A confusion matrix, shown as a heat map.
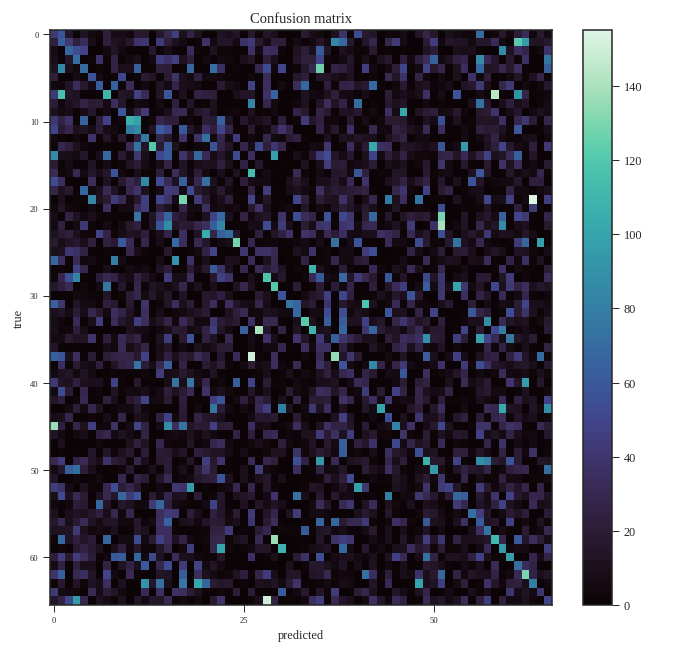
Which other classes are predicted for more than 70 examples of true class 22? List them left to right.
15, 51, 59
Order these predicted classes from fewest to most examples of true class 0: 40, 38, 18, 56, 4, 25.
25, 4, 18, 38, 40, 56
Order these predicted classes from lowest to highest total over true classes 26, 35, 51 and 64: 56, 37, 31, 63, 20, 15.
31, 63, 20, 15, 56, 37
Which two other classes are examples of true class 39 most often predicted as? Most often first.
46, 14
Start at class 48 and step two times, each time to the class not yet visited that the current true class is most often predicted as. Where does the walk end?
42
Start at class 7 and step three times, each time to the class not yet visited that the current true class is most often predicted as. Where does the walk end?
53
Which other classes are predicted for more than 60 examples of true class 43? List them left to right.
21, 30, 59, 65
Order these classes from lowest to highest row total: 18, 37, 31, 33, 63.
18, 31, 63, 33, 37
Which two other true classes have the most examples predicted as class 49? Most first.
35, 60
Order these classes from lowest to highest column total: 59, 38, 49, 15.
59, 49, 38, 15
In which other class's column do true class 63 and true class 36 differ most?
19
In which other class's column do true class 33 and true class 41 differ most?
57
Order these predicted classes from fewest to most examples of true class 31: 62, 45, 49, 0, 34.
49, 34, 45, 62, 0
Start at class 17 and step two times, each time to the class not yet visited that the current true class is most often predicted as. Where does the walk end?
20
